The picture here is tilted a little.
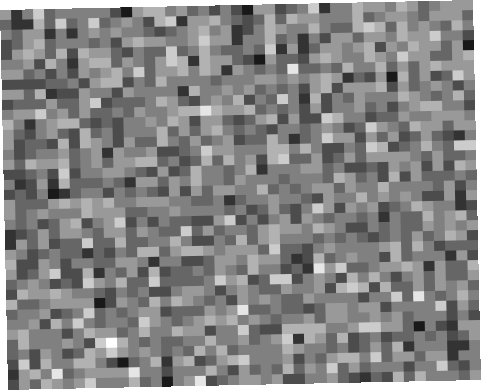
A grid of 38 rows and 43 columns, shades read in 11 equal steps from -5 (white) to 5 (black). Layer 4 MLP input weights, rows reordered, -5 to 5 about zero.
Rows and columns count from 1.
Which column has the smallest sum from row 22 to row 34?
22
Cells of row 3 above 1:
5
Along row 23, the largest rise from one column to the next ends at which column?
18
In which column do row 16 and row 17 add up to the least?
6
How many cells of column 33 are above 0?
17
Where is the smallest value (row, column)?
34, 10
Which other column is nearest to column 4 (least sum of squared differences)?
40
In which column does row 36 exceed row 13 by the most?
15
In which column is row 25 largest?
8
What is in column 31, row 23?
0
